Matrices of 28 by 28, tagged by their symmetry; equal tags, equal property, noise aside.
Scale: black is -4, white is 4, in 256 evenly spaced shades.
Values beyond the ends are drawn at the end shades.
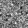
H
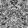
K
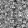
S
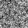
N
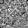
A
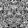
K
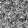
N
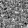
N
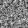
N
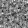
H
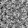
S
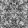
K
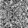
S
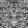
K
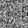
S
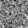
N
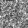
A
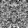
K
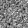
A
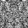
K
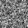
H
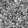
A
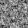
H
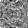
S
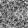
S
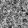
N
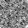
A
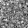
A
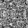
S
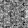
S
